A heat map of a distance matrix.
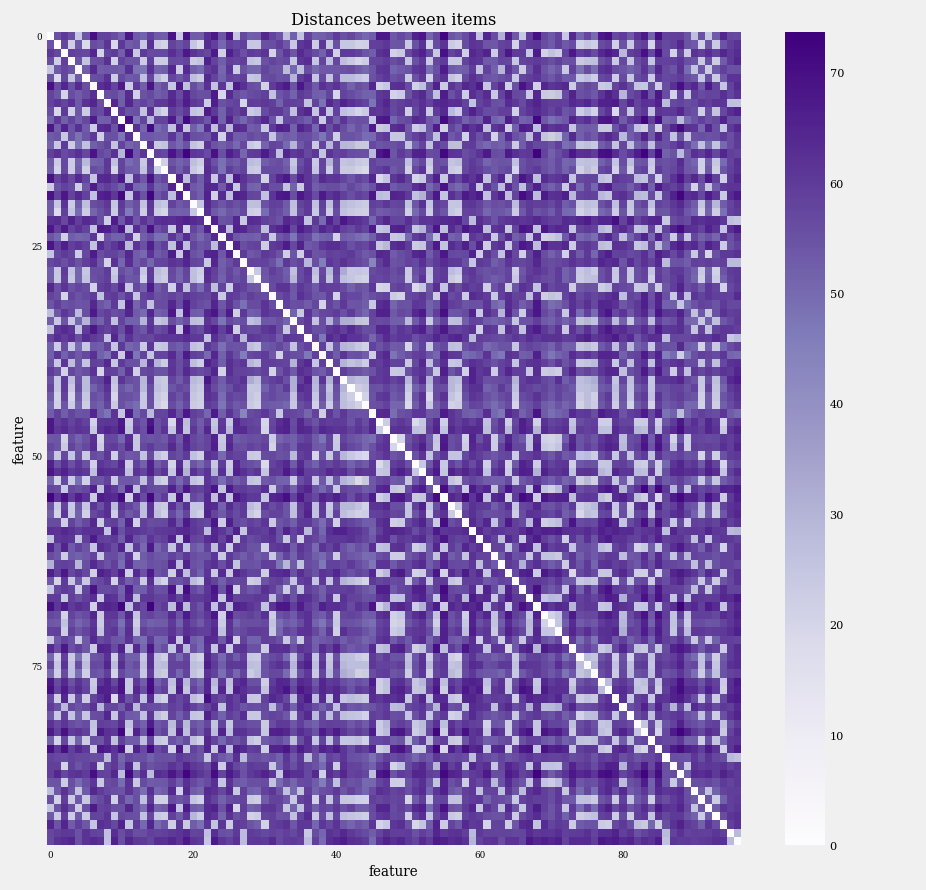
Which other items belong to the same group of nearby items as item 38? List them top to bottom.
10, 14, 32, 45, 88
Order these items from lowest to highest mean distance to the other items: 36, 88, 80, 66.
80, 66, 36, 88
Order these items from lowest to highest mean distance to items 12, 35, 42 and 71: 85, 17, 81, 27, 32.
81, 32, 27, 17, 85
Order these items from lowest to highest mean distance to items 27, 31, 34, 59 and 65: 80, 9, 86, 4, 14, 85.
86, 9, 80, 4, 14, 85
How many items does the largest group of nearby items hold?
31
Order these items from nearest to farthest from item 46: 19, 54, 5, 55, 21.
55, 19, 21, 5, 54
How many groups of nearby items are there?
6
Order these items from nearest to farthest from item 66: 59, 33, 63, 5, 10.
33, 63, 10, 5, 59
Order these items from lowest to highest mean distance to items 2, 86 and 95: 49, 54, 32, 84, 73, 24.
24, 49, 54, 32, 84, 73
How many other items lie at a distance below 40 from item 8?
7
